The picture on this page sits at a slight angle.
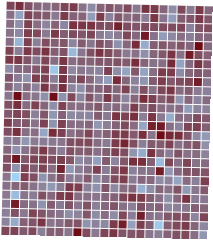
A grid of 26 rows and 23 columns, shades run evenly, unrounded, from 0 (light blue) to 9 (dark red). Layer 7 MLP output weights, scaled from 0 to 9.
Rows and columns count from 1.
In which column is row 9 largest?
22
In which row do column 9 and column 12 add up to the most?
26
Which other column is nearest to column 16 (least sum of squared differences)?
6
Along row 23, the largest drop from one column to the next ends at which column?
3
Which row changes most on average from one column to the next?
11
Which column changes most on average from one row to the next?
2
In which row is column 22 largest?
5
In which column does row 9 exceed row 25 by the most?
18
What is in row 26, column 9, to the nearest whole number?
9
